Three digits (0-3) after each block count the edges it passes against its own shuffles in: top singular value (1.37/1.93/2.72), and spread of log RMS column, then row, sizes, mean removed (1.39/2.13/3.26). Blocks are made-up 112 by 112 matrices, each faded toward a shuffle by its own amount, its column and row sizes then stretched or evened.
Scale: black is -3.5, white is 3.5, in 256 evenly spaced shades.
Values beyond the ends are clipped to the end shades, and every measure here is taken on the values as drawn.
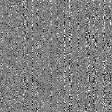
2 3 0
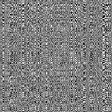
3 3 2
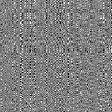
3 3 0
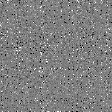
0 2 2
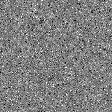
1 0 0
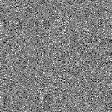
2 1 0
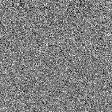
1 1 1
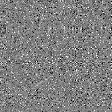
2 1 1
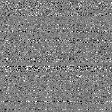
1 1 3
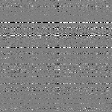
3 1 3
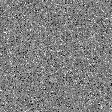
1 0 0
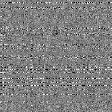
2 1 3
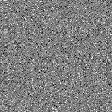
2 0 0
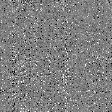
1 2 1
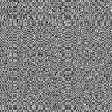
3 0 1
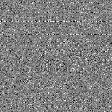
2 0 2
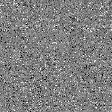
1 1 1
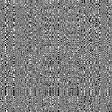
3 3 0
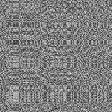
3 0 1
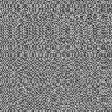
3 0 1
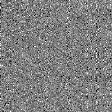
2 2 0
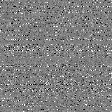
2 0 3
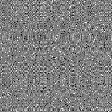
3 1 1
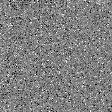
1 1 0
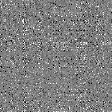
2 2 2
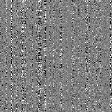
2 3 1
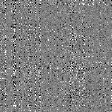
1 3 2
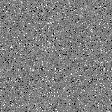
1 0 1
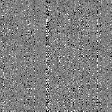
2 3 1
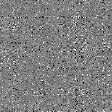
1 2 2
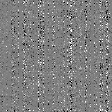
1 3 1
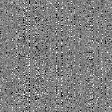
2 3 1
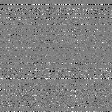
2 1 3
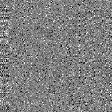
2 2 0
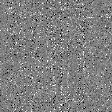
0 2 1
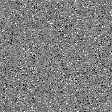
1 1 0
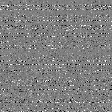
2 0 3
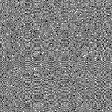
3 1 0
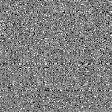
2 0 2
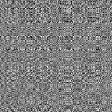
3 2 3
